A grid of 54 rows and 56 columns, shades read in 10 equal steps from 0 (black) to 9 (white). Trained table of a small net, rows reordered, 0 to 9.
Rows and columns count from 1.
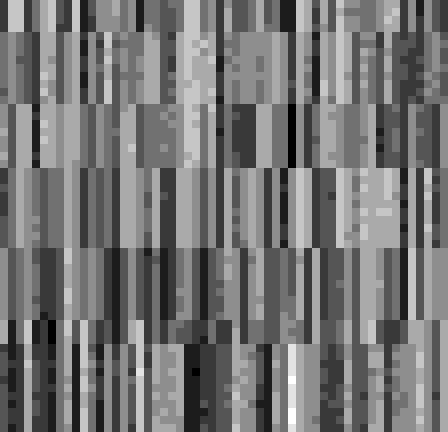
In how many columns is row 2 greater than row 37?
27
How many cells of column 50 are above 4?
19
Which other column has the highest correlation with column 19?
26
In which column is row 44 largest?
37
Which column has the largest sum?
38
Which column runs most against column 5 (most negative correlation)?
36
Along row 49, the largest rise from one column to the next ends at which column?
11
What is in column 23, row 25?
6
